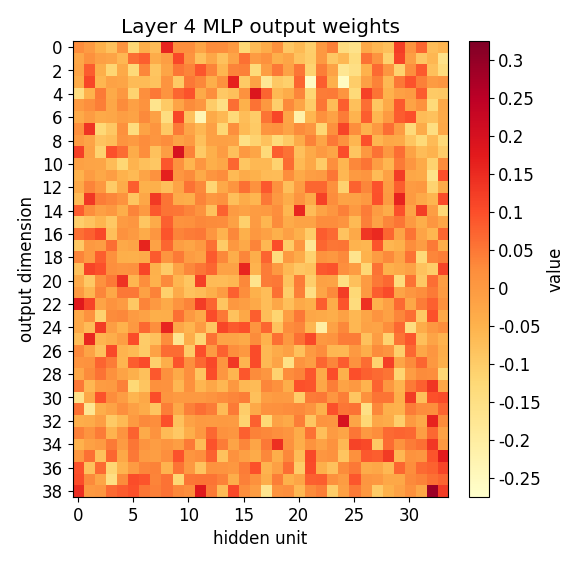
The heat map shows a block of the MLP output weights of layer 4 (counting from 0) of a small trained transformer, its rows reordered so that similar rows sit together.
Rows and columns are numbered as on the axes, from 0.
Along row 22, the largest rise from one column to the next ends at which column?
26
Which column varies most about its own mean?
32
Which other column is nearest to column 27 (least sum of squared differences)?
23
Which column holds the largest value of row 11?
8
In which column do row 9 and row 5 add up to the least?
7
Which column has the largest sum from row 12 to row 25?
27
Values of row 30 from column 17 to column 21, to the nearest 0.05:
0 0 0 -0.1 0.05
